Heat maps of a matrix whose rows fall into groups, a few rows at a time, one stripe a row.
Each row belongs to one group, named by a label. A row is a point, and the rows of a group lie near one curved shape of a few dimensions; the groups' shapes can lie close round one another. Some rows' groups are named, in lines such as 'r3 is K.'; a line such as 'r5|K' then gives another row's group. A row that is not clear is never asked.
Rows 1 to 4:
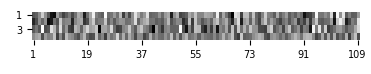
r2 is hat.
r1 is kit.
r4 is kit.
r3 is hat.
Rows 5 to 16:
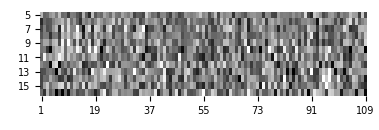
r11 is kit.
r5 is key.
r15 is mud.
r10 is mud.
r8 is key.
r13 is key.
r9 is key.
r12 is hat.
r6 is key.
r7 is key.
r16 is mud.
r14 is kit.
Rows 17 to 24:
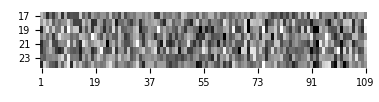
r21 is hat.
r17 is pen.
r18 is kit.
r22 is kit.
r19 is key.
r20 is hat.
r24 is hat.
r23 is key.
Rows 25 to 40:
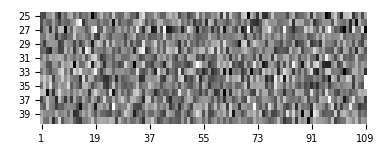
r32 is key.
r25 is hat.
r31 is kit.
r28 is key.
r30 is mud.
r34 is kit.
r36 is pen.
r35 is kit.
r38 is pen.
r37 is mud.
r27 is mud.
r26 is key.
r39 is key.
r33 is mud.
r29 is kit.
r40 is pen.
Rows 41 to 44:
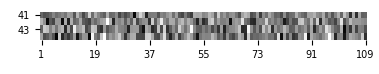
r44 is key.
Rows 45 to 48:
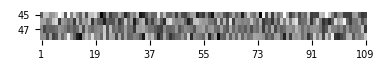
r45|mud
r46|key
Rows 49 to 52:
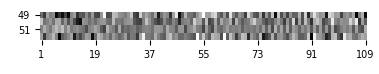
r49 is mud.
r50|key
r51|kit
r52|hat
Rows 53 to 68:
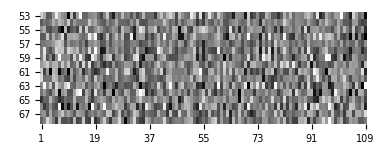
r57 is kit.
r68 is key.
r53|hat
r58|mud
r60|key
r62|hat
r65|kit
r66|key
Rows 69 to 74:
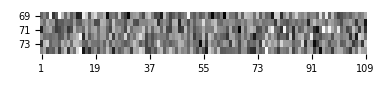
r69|hat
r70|mud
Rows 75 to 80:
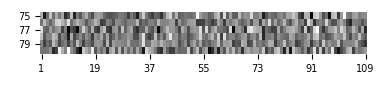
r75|hat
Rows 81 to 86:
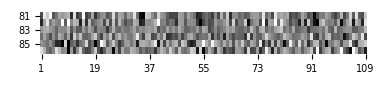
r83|kit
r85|mud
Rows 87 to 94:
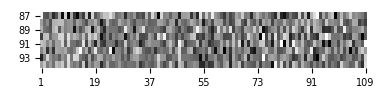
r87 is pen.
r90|mud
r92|pen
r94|kit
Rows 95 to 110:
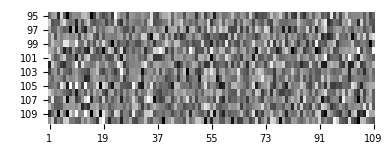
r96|hat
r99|mud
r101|hat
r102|hat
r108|key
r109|key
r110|hat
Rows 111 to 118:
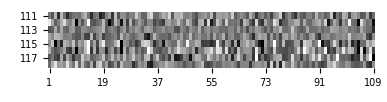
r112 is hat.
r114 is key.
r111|hat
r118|mud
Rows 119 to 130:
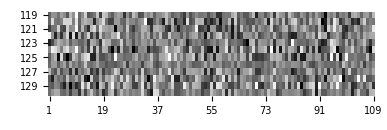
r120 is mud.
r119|key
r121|hat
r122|pen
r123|kit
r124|mud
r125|hat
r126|key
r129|key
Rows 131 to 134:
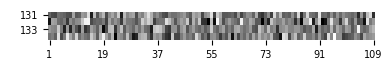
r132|key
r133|mud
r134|hat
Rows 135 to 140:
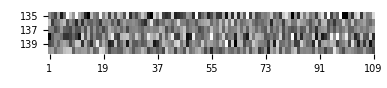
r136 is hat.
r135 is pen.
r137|mud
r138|kit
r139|mud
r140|kit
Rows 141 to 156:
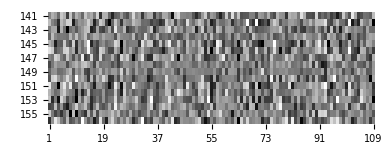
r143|hat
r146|hat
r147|key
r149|key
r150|mud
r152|hat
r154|hat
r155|pen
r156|key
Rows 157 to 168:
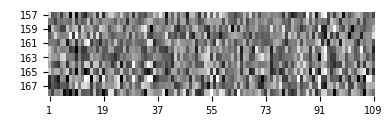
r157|pen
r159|hat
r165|key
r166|key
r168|mud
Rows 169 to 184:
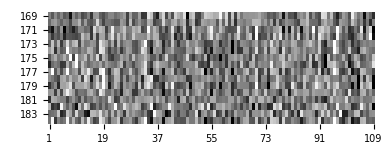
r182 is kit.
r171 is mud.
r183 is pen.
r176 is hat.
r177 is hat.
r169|mud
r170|mud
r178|mud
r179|mud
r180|hat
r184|hat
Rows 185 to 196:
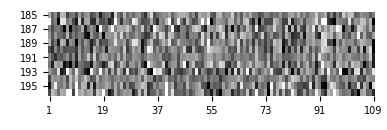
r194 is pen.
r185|hat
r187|key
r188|pen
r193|pen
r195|key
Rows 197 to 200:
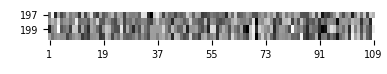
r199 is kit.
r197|mud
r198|kit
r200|kit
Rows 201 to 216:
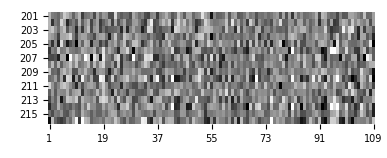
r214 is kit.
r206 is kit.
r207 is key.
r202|hat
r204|kit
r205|kit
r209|kit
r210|mud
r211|hat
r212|mud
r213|hat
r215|kit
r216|hat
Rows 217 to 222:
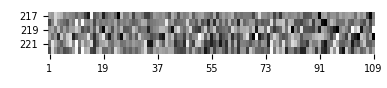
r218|key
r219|kit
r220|kit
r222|hat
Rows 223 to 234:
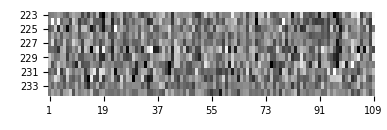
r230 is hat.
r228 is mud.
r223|kit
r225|hat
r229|kit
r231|hat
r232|key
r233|pen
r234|kit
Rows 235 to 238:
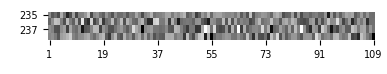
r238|kit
